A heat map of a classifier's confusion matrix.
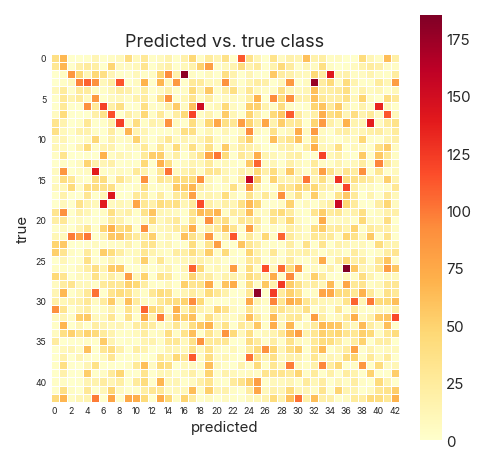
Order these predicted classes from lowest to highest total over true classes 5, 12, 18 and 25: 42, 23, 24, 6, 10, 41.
42, 23, 10, 24, 41, 6
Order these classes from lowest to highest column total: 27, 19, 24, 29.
27, 19, 29, 24
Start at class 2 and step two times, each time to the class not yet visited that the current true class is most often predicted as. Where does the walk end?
36
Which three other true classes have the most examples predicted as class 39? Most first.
8, 30, 22
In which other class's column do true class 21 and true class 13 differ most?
25
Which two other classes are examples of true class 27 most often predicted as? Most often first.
29, 9
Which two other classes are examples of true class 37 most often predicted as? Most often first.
17, 24
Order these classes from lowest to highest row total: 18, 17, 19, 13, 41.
13, 41, 17, 19, 18
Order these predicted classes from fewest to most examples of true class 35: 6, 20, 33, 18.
20, 33, 6, 18
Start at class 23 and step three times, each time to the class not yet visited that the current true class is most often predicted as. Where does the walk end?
1
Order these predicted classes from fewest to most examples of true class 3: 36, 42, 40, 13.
40, 36, 13, 42
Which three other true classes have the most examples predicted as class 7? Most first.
17, 42, 21
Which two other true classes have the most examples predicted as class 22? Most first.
26, 28
